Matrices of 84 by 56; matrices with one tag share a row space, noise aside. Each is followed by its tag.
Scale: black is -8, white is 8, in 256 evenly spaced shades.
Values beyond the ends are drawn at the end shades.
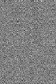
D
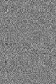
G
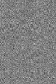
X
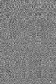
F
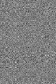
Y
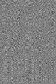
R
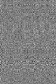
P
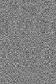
Y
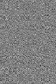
Y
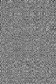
P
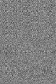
G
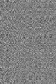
F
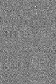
G
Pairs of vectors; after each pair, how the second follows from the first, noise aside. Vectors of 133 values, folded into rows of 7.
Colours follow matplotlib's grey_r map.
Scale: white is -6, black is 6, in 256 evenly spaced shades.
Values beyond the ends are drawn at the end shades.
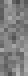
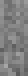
negated, shrunk.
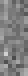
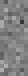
reversed, negated, partly zeroed.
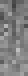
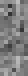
wrapped around, negated.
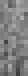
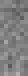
negated, shrunk.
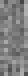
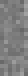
shrunk.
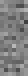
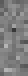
reversed, negated, partly zeroed.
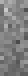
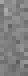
shrunk.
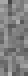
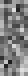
wrapped around, scaled up.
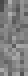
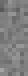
shrunk.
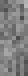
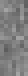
negated, shrunk.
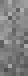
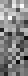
reversed, negated, scaled up.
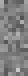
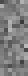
wrapped around, negated.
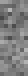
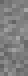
wrapped around, negated, shrunk.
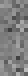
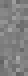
negated, shrunk.
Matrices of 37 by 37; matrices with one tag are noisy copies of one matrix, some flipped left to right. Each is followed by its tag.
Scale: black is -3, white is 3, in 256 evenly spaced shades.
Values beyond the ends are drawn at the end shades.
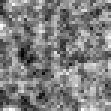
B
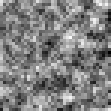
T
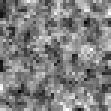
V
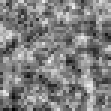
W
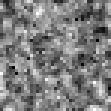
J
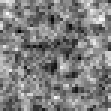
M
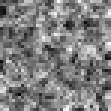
V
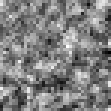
T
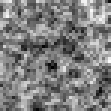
M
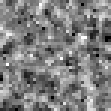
W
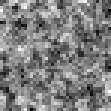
V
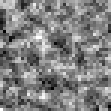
T
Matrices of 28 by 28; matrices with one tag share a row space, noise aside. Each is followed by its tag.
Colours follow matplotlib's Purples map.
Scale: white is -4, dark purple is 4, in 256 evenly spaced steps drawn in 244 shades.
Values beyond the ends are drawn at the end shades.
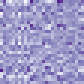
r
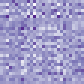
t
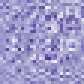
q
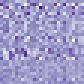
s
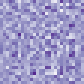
q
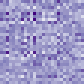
t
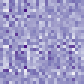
s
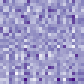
s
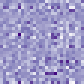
q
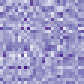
r
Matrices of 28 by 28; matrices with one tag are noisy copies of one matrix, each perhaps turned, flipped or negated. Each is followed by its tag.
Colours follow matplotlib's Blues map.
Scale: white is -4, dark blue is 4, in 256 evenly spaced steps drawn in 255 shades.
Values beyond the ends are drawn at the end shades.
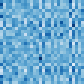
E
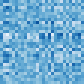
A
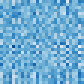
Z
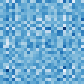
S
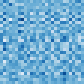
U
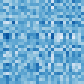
A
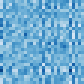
E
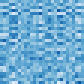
E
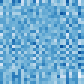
Z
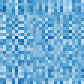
Z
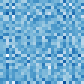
S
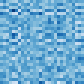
E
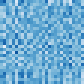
Z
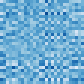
Z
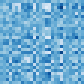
A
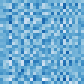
U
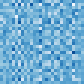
U
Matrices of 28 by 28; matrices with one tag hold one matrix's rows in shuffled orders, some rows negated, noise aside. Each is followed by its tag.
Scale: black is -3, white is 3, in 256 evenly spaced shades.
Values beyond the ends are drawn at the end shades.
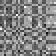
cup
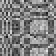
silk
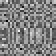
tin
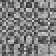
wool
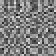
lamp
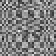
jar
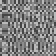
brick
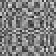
jar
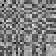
cup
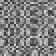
lamp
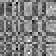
cup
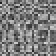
wool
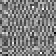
brick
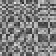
wool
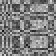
silk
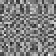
lamp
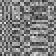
silk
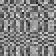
lamp
